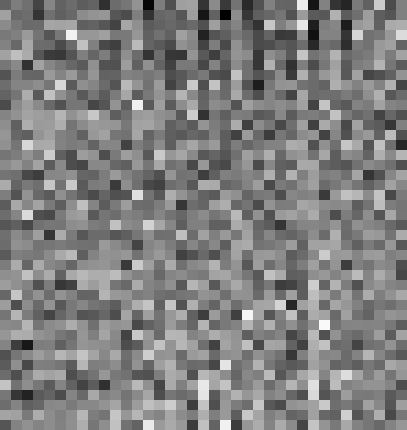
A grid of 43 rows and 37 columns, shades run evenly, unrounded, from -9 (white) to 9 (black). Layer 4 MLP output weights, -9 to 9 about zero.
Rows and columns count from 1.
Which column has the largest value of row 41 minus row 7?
25
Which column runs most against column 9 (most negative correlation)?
27
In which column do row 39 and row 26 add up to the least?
29
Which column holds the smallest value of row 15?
3
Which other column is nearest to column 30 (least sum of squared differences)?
15
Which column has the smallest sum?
13
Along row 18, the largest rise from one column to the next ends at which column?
34
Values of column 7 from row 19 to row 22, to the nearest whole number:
-5 1 -1 -2
